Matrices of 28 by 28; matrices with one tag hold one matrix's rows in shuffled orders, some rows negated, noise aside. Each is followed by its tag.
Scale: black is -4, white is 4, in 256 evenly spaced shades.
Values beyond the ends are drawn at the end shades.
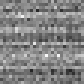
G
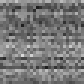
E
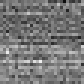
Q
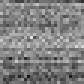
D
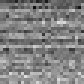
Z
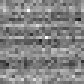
Z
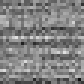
Z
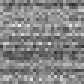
D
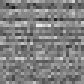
E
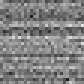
D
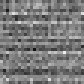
Q
